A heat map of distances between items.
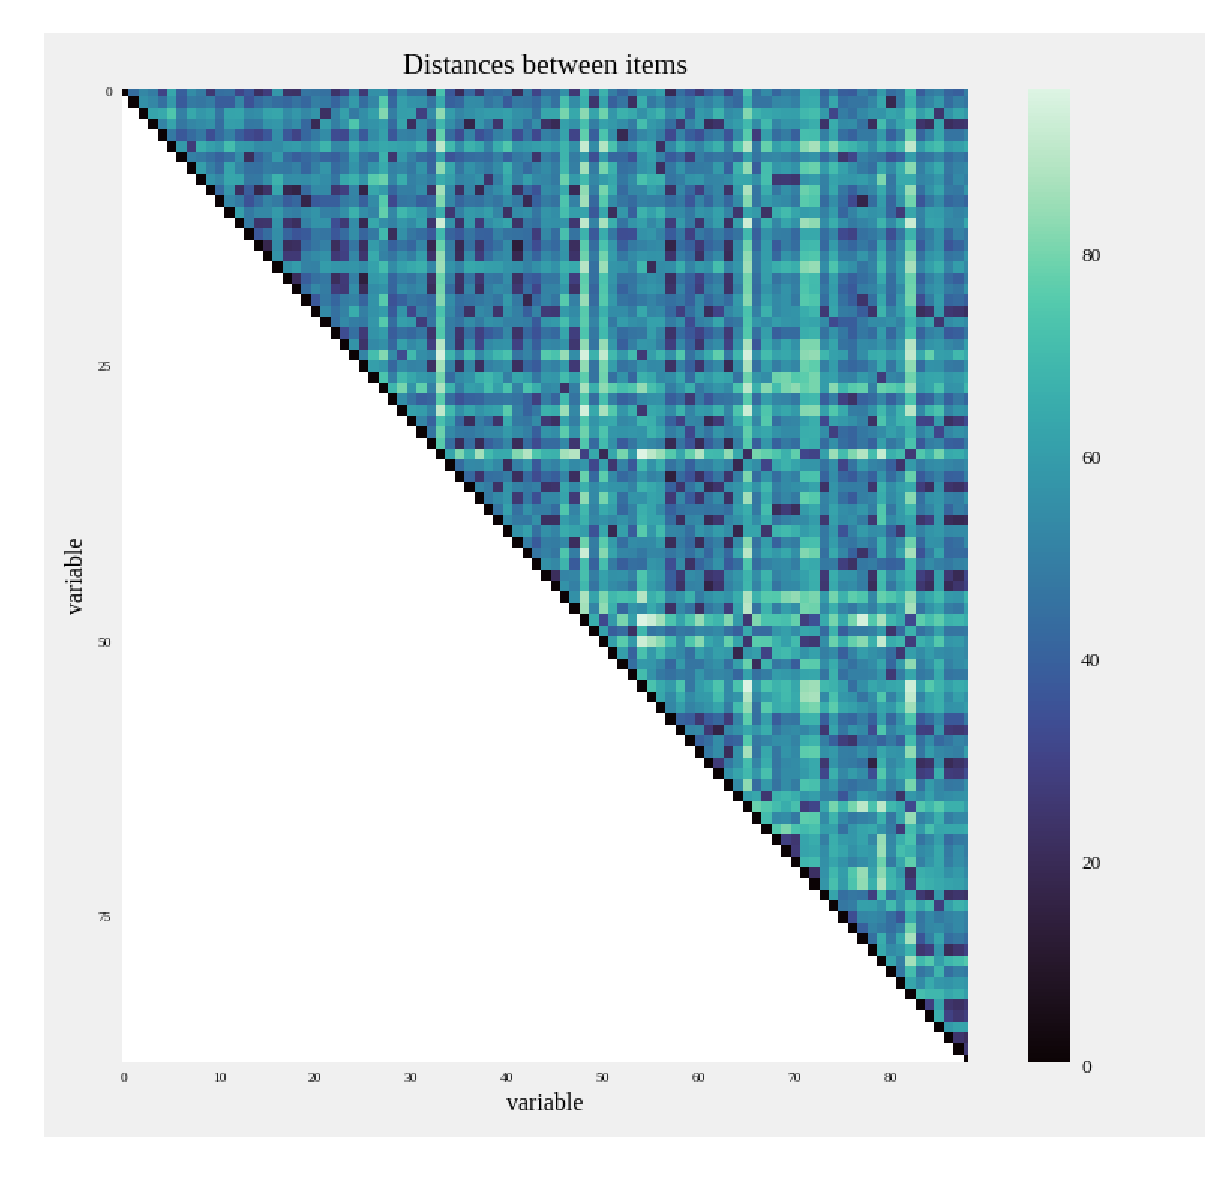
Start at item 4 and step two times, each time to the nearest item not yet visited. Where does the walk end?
66
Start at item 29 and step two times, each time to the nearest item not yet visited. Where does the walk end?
24
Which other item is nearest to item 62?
58
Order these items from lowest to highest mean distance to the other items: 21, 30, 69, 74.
30, 21, 69, 74
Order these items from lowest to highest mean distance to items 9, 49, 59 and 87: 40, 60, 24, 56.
60, 40, 56, 24
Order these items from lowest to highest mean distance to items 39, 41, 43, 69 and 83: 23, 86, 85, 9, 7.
86, 9, 23, 7, 85
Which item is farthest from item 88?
79
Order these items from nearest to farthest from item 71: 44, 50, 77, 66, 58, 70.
50, 58, 44, 70, 66, 77
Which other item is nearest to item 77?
10
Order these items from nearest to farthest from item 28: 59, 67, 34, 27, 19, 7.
59, 19, 34, 7, 67, 27
